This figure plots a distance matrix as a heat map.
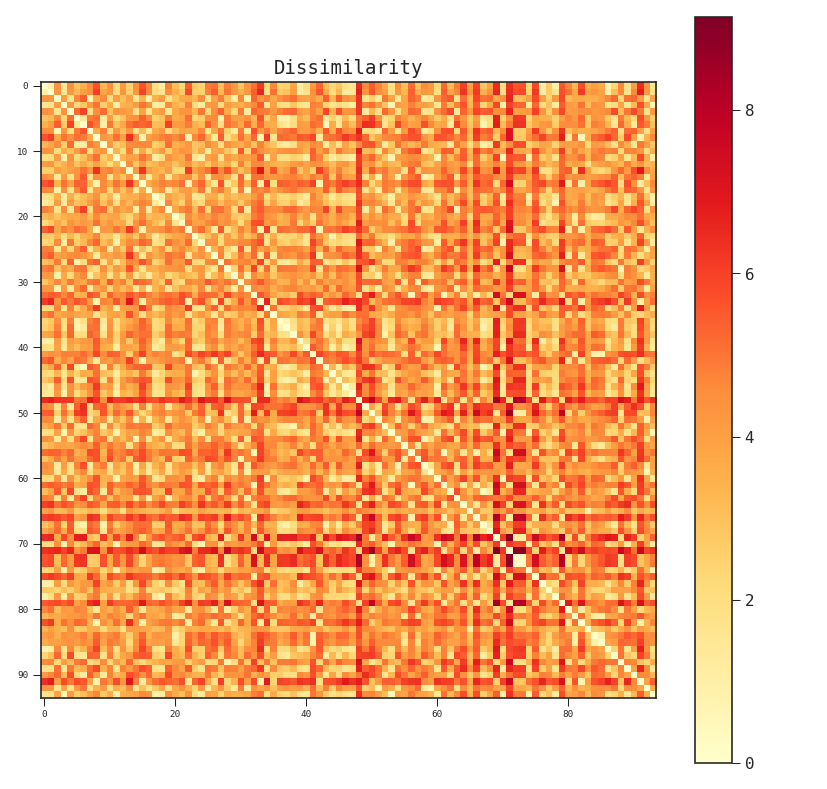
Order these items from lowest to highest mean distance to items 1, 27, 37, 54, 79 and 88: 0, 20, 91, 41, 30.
0, 20, 30, 41, 91
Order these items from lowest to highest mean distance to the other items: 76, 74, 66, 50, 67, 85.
74, 67, 76, 85, 50, 66
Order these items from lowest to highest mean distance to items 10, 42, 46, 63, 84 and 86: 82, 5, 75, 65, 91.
65, 5, 82, 91, 75
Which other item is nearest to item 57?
30
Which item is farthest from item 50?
71
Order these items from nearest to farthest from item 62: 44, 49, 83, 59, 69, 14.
83, 44, 59, 14, 49, 69
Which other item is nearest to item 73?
72
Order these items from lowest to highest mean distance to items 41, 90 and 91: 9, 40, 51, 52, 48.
9, 52, 51, 40, 48
